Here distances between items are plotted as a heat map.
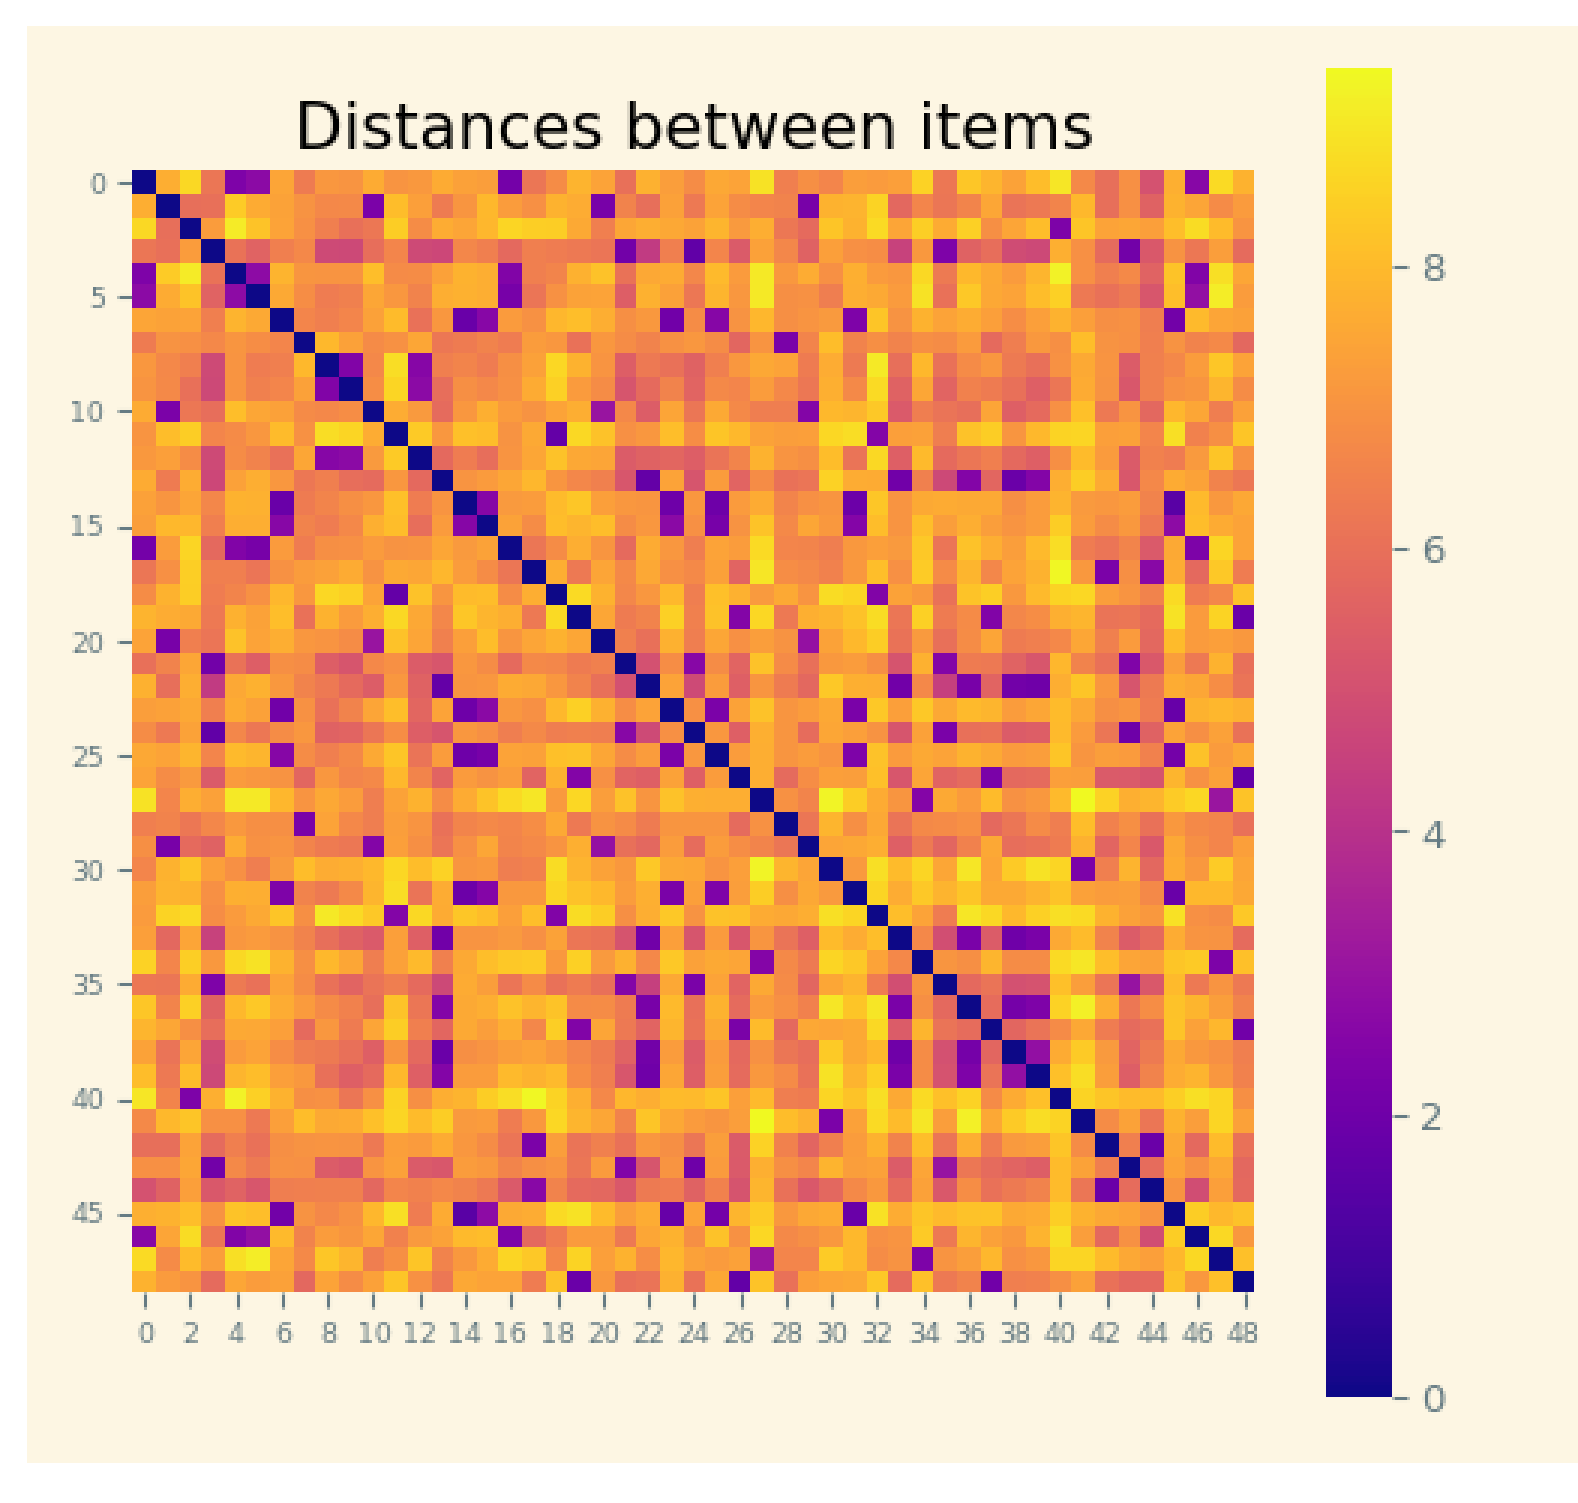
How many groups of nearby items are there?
13
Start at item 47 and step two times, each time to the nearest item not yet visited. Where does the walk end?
27
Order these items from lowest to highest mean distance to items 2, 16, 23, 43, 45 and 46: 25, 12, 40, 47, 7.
25, 12, 7, 40, 47
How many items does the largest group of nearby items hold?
7
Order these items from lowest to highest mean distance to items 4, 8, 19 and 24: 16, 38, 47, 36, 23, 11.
16, 38, 36, 23, 11, 47
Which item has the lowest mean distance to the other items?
3
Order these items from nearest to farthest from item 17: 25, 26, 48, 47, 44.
44, 26, 48, 25, 47
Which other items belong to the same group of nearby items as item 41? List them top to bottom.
30
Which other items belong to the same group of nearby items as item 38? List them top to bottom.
13, 22, 33, 36, 39
